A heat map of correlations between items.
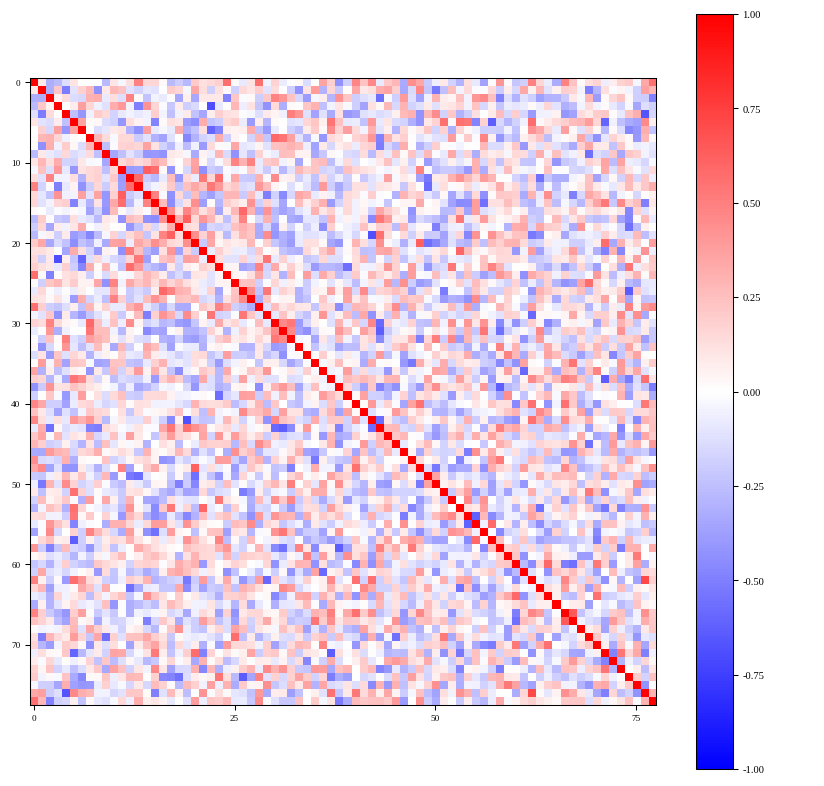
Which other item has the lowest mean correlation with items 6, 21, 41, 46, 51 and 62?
71
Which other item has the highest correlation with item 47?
58
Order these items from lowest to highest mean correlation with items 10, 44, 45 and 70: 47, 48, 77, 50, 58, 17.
50, 47, 48, 17, 58, 77
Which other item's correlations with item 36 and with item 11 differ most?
13
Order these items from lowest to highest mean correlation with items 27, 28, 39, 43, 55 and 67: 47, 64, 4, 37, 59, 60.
4, 60, 47, 64, 37, 59
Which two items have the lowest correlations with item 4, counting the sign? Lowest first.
76, 1
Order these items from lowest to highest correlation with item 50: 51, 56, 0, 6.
6, 0, 51, 56
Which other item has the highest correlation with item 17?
19
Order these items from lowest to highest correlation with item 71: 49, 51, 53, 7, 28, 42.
53, 51, 49, 28, 7, 42
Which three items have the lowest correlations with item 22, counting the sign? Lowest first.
3, 6, 14
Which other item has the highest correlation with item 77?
0
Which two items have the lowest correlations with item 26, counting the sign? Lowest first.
74, 51
